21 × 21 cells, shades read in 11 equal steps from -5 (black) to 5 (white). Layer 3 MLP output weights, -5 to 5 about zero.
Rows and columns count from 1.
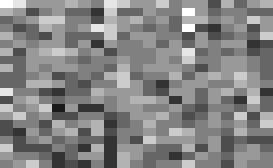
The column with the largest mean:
15
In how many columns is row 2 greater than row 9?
4
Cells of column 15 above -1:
14
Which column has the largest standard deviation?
9
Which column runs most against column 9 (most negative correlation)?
17
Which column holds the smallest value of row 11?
13
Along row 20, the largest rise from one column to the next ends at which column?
10
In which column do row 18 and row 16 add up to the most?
12
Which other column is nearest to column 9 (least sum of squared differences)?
18
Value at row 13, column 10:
1
